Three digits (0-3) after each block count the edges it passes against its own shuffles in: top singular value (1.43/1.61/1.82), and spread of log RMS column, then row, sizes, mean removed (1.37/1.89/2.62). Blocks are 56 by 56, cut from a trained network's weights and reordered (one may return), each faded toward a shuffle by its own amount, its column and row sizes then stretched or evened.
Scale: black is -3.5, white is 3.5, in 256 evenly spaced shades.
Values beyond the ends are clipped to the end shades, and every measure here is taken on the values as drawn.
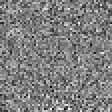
0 0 2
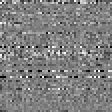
2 0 3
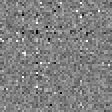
1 1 1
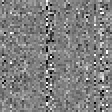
1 3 0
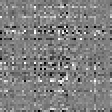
1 3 3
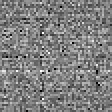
1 2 1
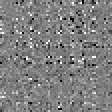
3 2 2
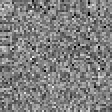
3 1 0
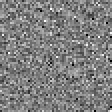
2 0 0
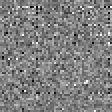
2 1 2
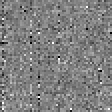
0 2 1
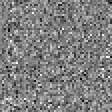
0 2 1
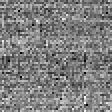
2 2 0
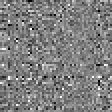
3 2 2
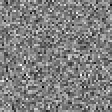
1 0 0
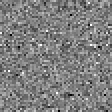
0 0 1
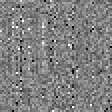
2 2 0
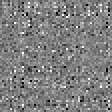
3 1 2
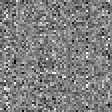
2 3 0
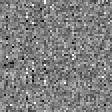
1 1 0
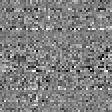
0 1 3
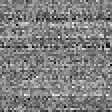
3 0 2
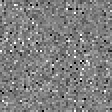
0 1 1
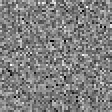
1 1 1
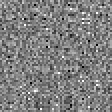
2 0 0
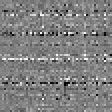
3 2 3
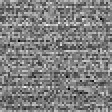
3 0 1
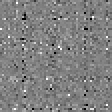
0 2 2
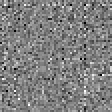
0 2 1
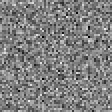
3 0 0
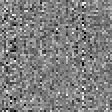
1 3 0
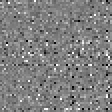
1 1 2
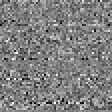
0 0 3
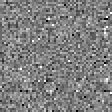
2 0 0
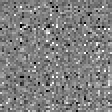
3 2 1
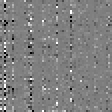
3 3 1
